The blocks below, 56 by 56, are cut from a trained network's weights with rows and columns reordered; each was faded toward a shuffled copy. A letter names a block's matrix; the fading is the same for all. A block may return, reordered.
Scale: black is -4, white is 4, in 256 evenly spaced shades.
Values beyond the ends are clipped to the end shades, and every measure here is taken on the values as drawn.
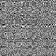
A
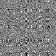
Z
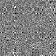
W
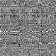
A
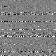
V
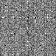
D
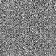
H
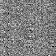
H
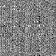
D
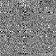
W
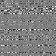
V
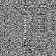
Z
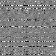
V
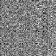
H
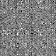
D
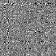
W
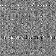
D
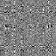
Z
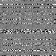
V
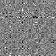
W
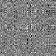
Z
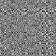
Z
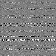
V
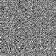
H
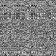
A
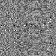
H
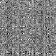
D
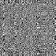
Z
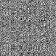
H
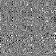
W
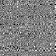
Z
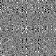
W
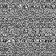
A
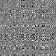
Z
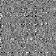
W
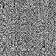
H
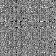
D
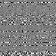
V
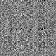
H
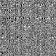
D
